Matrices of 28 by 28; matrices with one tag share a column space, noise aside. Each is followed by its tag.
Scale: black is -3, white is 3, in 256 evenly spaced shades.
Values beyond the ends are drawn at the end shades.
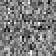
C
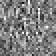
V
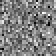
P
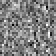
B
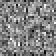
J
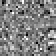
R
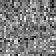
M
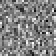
J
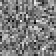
C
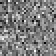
C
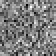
B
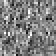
V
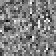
C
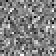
J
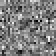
C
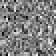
J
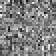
R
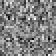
M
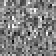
V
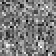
B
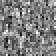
V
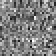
M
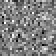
P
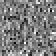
J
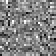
P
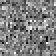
C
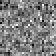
B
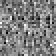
V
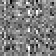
R
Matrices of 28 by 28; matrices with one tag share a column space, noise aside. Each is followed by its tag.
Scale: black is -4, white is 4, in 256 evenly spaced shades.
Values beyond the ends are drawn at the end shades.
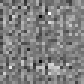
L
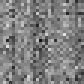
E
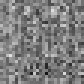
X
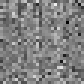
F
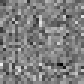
L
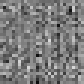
X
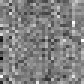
E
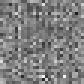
F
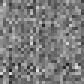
L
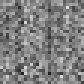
L
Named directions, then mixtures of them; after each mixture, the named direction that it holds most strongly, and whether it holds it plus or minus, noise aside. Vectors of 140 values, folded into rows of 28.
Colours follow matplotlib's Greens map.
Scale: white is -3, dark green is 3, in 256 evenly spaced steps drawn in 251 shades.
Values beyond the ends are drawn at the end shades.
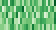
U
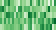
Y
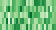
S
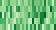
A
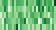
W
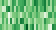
S, plus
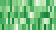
S, minus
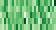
W, plus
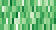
U, plus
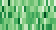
U, minus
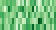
W, minus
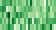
A, minus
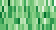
W, minus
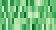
S, minus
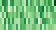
W, plus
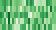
S, minus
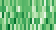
A, minus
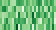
U, minus
